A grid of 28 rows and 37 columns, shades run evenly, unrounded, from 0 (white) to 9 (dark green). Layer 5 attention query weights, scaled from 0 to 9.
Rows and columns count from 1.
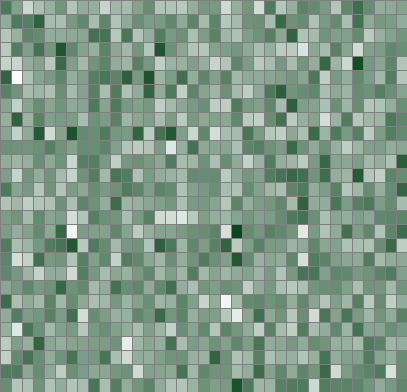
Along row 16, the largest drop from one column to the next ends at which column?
15
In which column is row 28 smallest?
29
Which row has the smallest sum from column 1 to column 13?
1
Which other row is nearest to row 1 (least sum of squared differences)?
20
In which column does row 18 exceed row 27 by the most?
36
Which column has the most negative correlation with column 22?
7
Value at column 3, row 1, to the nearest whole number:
2
